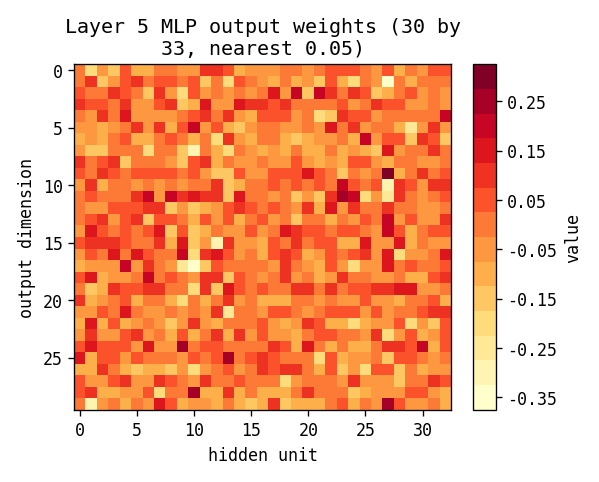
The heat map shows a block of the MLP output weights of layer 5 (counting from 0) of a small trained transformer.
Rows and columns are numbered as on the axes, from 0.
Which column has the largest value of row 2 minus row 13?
19
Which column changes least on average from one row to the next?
15
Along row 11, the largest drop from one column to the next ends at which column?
25
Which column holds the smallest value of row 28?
7
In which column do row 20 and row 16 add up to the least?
28
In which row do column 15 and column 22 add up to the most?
12
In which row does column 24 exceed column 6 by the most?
2
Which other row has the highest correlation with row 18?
11
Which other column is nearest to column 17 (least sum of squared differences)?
3
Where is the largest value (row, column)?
9, 27
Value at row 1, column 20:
-0.05
